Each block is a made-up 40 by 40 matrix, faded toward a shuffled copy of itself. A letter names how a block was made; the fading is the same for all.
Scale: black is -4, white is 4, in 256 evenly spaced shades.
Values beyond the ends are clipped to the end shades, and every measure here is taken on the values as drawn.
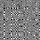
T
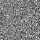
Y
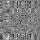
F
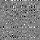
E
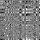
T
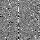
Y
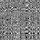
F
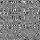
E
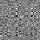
F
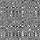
T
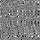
E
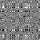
T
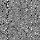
Y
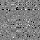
E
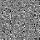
Y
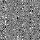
Y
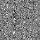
Y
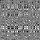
T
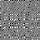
T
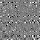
E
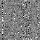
Y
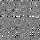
E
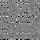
E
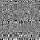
F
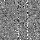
Y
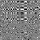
T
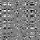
T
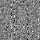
Y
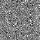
Y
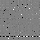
T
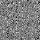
Y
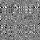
F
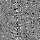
Y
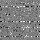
E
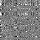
E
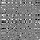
T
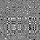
T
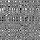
F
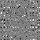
E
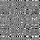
T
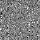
Y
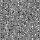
Y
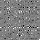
E
